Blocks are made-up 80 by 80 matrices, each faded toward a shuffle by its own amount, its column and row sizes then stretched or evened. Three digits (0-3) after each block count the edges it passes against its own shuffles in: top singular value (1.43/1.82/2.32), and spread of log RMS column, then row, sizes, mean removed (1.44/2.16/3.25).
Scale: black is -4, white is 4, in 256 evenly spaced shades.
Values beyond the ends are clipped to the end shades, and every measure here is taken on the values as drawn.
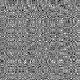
3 0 2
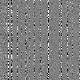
3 3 0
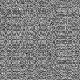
3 0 0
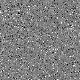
0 1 0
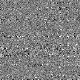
1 1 2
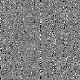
2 2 0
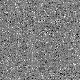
1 0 0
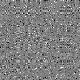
3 0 1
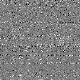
1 1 2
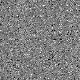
0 1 1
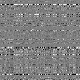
3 0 3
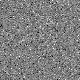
1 0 0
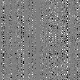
2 3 1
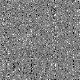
1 2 0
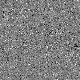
0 0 1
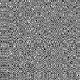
3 1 1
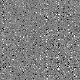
1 2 1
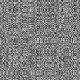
3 2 0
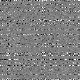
2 1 3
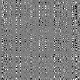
3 3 2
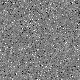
0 0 0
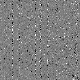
1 2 0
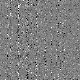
0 2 0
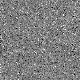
0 1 0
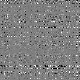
1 2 3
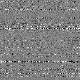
2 0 3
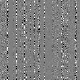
2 3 0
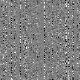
0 3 0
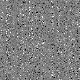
1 2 0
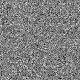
1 0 0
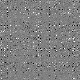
1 2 2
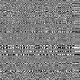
3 0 3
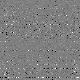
1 1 2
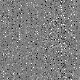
0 2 0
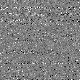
0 0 2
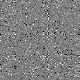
2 1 1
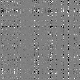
2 3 2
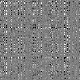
3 3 2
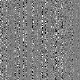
1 3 0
